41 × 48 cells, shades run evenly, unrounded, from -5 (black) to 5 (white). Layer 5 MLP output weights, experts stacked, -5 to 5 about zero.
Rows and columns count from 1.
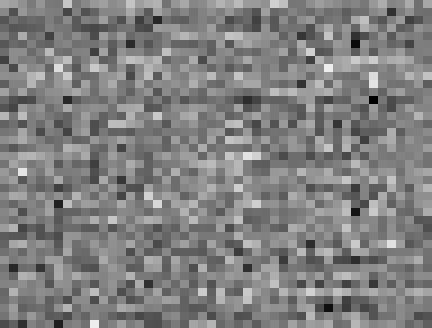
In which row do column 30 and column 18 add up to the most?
26
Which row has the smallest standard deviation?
30
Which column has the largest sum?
27
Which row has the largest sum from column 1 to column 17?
1
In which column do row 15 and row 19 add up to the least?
14
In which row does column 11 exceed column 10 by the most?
41
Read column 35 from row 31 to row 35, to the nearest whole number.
-3 -1 -2 -1 0
